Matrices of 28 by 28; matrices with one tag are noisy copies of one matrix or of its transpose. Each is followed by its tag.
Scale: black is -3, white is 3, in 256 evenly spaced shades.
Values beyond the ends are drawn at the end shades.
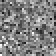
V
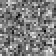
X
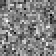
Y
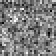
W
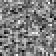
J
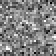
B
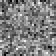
W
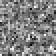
X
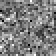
V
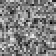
J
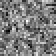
B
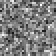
X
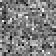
W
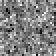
V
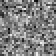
B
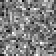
B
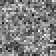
Y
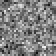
Y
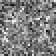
W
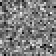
W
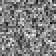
J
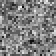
V
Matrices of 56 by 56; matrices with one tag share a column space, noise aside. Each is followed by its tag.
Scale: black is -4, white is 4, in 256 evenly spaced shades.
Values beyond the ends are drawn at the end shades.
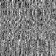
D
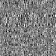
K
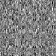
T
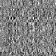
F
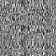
T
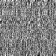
D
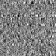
K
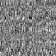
F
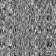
T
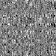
K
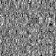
K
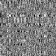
K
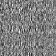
T
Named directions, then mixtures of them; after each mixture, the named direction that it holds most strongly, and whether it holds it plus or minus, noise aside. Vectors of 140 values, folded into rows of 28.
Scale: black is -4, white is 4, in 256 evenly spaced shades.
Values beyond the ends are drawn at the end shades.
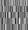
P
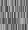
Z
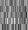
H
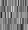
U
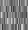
H, plus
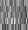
H, plus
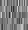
U, minus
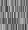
Z, plus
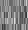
H, plus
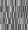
Z, plus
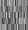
Z, plus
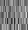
H, minus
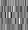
P, plus
